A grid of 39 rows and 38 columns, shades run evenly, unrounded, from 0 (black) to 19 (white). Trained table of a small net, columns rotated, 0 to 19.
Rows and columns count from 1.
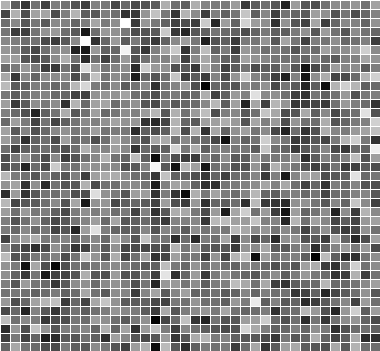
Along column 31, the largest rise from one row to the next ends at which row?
35
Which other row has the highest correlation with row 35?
30
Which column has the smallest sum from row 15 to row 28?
21
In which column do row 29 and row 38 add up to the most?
12
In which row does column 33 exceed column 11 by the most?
29
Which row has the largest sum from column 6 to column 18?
13
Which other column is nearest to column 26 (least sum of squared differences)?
11
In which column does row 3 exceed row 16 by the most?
23
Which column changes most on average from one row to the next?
9
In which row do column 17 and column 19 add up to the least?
22
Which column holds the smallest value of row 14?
16
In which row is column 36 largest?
20
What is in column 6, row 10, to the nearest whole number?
8
